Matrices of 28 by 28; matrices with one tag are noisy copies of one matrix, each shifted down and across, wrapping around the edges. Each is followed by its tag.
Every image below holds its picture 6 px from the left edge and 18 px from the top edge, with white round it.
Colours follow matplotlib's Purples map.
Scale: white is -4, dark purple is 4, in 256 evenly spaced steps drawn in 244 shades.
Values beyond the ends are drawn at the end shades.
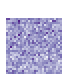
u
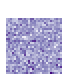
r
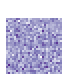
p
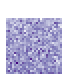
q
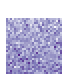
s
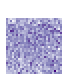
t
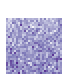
s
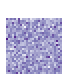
p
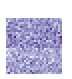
s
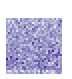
s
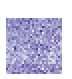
t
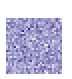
p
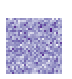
u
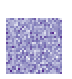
p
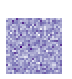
p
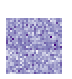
q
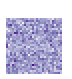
r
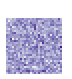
r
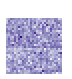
q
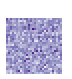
p
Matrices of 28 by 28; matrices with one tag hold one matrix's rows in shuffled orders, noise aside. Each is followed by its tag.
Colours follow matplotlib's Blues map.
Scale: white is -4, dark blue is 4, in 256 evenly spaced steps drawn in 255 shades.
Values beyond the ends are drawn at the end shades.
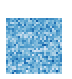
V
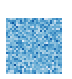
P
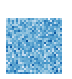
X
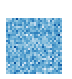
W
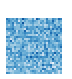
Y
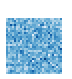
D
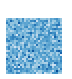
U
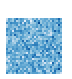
W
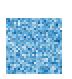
U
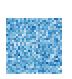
U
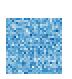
V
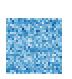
Y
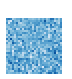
X
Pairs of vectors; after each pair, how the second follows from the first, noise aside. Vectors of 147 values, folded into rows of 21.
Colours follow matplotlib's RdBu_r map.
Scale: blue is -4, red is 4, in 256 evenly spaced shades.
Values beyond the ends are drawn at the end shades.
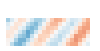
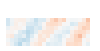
shrunk.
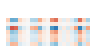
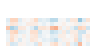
negated, shrunk.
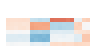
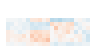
negated, shrunk.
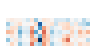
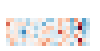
wrapped around, negated.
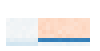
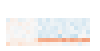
negated, shrunk.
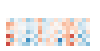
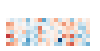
copied.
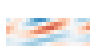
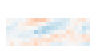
negated, shrunk.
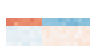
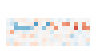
wrapped around, negated, partly zeroed.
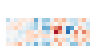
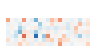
reversed, negated, partly zeroed.
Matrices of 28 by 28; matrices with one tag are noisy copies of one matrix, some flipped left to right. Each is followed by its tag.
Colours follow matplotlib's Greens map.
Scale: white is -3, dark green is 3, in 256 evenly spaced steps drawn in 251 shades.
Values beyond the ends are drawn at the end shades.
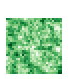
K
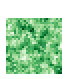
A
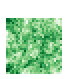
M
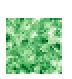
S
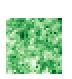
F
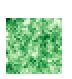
M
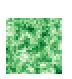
A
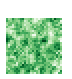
S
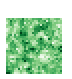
A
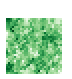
M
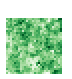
F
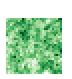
F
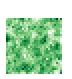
S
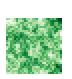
M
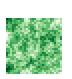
M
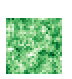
K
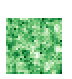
K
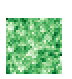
K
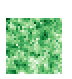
F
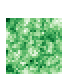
M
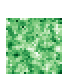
K
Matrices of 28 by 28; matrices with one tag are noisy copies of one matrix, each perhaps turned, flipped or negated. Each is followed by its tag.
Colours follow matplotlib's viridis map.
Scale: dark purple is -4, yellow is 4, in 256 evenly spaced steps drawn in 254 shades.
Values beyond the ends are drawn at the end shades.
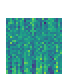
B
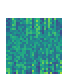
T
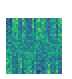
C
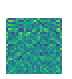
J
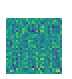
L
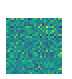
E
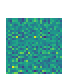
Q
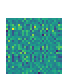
Q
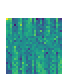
C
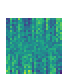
C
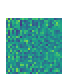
J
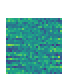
T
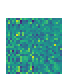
J
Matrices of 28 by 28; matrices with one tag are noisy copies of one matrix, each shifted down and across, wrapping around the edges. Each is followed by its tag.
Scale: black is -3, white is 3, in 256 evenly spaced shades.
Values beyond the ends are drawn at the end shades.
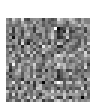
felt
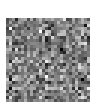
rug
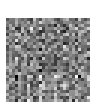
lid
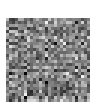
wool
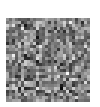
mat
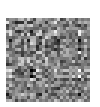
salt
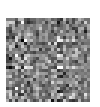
rug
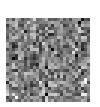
rug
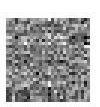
salt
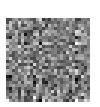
rug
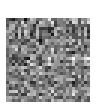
salt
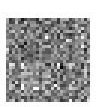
lid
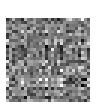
salt
